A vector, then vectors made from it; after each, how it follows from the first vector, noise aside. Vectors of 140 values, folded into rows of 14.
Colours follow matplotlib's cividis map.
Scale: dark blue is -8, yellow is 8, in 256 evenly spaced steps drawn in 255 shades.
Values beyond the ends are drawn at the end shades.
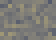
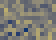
wrapped around, scaled up.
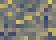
negated, scaled up.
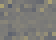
negated, partly zeroed.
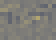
reversed, negated, partly zeroed.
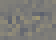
reversed, negated, partly zeroed.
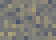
copied.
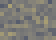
copied.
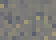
reversed, negated, partly zeroed.
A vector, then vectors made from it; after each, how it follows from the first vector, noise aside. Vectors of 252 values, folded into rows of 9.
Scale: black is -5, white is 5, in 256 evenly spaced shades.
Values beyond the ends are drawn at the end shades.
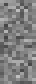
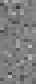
reversed, negated, partly zeroed.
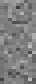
reversed, negated, partly zeroed.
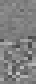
reversed, partly zeroed.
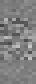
reversed, negated, partly zeroed.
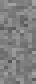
wrapped around, negated, shrunk.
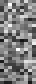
wrapped around, negated, scaled up.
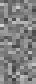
reversed.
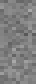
wrapped around, negated, shrunk.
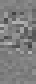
reversed, partly zeroed.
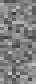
reversed.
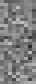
reversed.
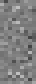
reversed, partly zeroed.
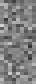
reversed.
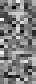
wrapped around, negated, scaled up.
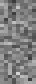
reversed.
